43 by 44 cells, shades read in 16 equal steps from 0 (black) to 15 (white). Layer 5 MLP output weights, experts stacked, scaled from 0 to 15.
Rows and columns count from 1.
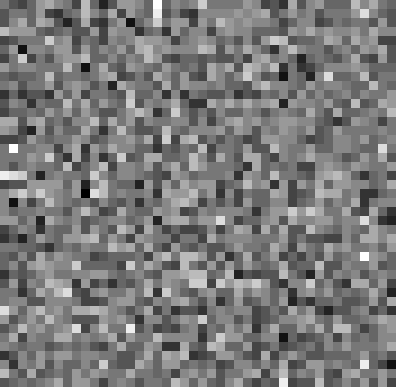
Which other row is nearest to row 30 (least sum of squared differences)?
42
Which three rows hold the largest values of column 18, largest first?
1, 2, 3
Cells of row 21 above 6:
28
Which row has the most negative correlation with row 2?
22
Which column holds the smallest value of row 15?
4
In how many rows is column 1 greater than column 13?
18
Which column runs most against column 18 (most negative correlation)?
12
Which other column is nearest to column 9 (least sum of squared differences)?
39
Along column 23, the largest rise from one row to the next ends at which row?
36
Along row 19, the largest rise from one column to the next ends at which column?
29
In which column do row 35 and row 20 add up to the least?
44
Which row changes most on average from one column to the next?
32
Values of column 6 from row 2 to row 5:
4 9 5 12
